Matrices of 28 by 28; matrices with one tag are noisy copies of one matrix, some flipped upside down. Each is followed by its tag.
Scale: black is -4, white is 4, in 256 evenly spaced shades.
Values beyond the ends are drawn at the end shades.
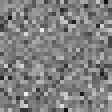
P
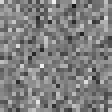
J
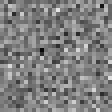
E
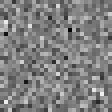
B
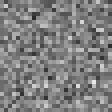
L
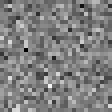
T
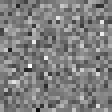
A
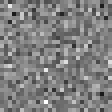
E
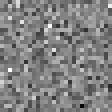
T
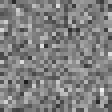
B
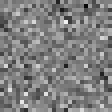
P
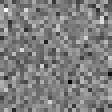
B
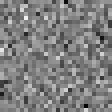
P
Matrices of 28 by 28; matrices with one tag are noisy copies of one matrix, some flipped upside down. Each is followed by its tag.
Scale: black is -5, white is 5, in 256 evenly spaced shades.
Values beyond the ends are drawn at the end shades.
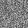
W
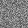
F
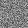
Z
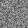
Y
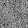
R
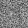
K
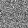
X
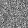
W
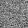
K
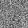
R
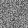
R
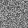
Z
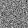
X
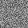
F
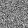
Y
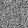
K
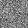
R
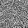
Y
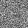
K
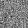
W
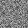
X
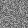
X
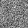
Z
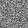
Y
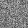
W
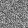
Y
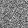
F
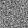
X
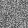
W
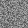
Z
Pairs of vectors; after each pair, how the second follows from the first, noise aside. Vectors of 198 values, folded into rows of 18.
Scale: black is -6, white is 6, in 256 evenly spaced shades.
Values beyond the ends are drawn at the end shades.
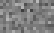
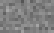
wrapped around, shrunk.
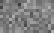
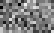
scaled up.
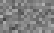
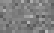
wrapped around, partly zeroed.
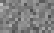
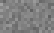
shrunk.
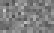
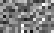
wrapped around, scaled up.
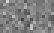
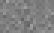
shrunk.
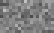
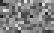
scaled up.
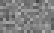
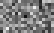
wrapped around, scaled up.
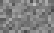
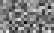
wrapped around, scaled up.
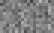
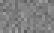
shrunk.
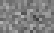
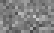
sign-scrambled.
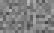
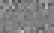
wrapped around, partly zeroed.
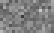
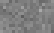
shrunk.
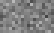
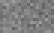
shrunk.
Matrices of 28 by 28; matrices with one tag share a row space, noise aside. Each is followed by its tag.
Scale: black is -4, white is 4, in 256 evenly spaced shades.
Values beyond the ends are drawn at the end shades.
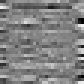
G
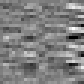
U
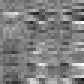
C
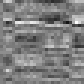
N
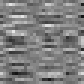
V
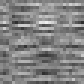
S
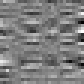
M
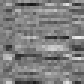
N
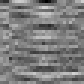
S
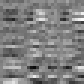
C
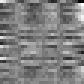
M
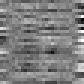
G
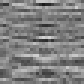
S
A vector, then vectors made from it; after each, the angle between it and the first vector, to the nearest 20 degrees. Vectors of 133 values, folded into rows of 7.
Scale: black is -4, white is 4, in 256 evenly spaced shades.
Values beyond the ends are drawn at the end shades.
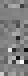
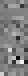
20 degrees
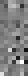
20 degrees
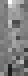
60 degrees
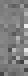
140 degrees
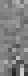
120 degrees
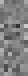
100 degrees
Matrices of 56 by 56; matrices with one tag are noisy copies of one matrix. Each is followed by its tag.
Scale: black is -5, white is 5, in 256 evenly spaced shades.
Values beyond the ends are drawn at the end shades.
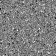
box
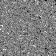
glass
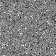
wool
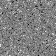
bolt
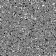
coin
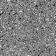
bolt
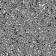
box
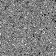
wool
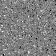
glass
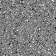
box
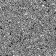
coin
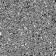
wool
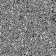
wool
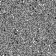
box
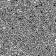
bolt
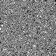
glass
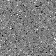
bolt
